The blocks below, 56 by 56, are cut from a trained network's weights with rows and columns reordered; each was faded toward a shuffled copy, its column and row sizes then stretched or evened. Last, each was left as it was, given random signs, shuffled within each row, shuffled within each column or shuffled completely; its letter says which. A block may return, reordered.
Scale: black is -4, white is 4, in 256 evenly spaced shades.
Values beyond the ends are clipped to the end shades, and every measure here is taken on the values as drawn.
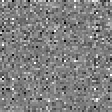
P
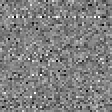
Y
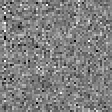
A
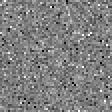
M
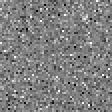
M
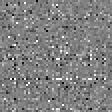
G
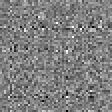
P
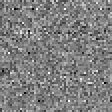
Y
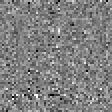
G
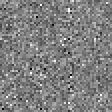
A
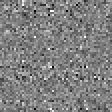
G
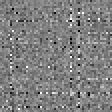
P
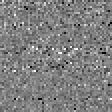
Y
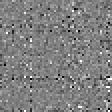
G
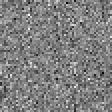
A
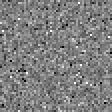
M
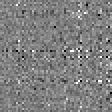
P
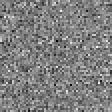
Y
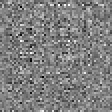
P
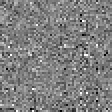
G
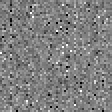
A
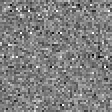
Y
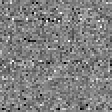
Y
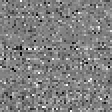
Y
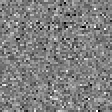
Y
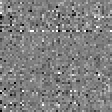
G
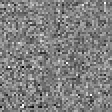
G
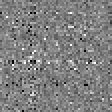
P
